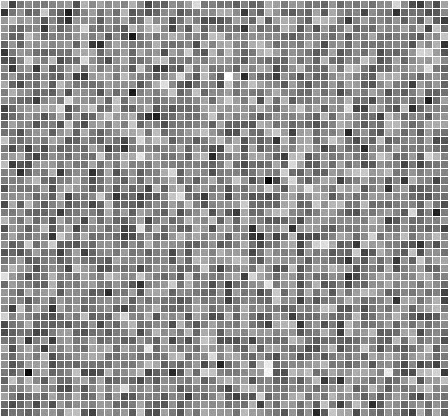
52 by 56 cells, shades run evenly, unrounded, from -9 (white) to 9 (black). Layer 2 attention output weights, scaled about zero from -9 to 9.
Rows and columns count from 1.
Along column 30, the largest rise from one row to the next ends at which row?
27
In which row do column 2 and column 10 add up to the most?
1
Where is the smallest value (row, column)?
10, 29
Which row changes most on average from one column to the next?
47
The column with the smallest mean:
37
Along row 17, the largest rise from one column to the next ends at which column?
44
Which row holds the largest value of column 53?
31
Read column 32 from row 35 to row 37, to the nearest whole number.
-6 -1 0
